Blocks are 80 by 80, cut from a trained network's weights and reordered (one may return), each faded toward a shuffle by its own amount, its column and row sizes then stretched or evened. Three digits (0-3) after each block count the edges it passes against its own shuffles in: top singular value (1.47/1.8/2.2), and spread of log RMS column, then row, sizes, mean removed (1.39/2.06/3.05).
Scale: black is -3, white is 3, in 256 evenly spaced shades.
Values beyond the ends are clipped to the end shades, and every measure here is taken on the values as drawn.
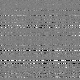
3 0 3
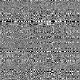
3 2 3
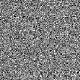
2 1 1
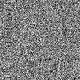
2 0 0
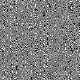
0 3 1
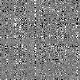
0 3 3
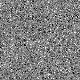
0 0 1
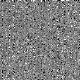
0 2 1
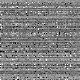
3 2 2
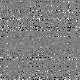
0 2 3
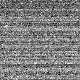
3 0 1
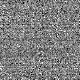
0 1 1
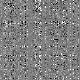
1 3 2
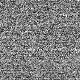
0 0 1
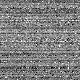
3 0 2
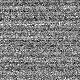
2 0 1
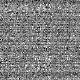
2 2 0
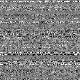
1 0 3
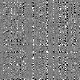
2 3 2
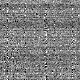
2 2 0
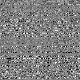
0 0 3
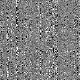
0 3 1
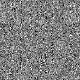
0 2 0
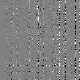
2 3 1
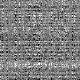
3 3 1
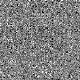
1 1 1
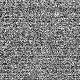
1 1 0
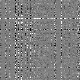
1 3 2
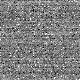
1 1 0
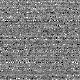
1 1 2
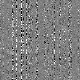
2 3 0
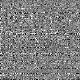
0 2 3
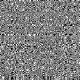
2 1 2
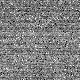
1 0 0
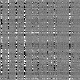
3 3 1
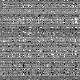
3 2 2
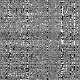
2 3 0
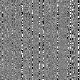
3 3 0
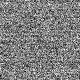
0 0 0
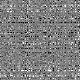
1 3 3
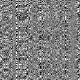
3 3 1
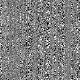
0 3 0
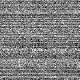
3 2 0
